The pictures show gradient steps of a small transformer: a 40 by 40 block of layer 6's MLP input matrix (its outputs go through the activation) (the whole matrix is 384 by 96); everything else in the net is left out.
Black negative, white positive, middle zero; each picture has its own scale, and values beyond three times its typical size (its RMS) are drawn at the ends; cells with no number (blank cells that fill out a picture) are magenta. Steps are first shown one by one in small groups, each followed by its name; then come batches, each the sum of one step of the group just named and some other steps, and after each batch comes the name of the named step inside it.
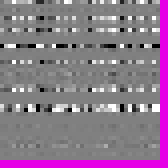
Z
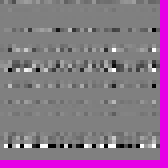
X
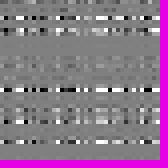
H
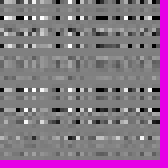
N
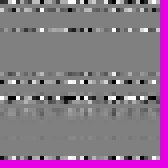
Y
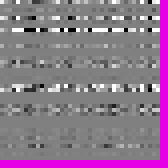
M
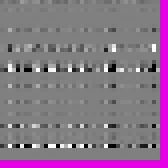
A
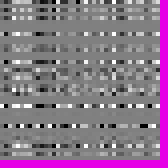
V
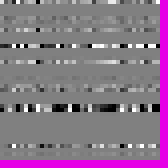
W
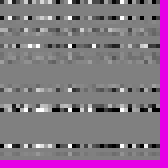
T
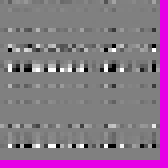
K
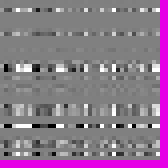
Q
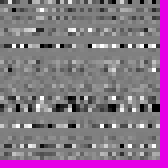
W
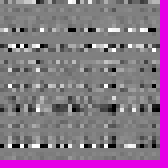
W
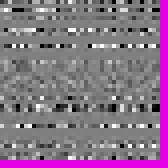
W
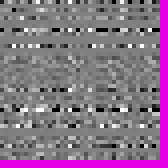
T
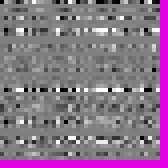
H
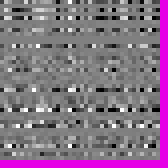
T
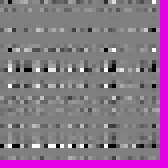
A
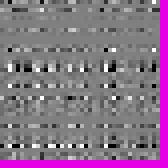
A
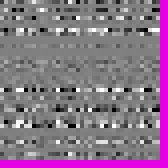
H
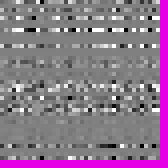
M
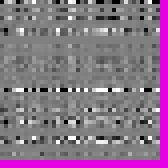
H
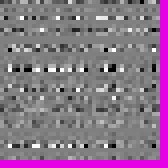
K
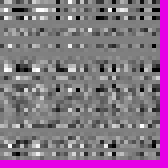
N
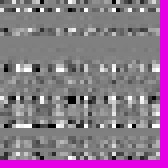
Q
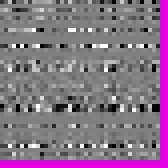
W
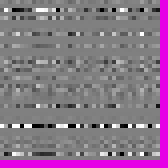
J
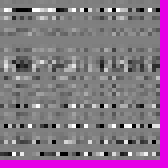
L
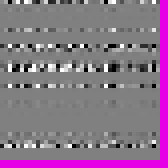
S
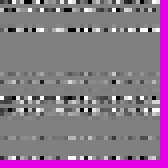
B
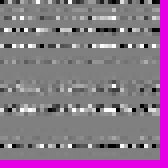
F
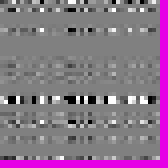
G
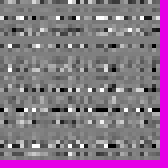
S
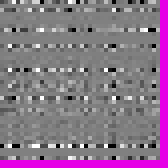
B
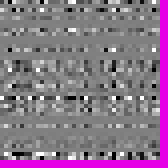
B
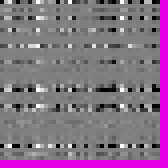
F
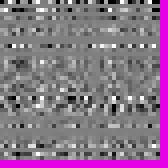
L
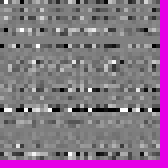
S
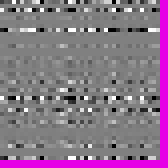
G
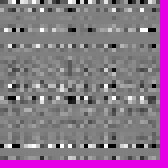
G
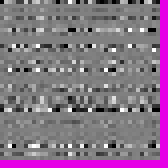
G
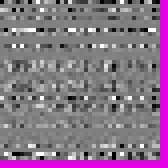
S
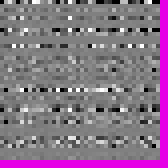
F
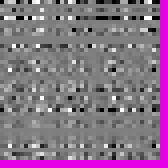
B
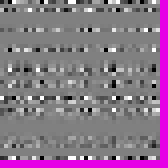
B
